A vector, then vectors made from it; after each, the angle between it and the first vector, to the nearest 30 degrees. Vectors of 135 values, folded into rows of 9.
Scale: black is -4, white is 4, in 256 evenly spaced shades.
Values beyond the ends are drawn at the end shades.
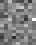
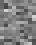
90 degrees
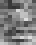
120 degrees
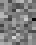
150 degrees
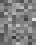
30 degrees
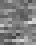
60 degrees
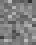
60 degrees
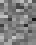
150 degrees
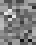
90 degrees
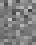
60 degrees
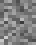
90 degrees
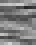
90 degrees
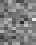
30 degrees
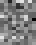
150 degrees
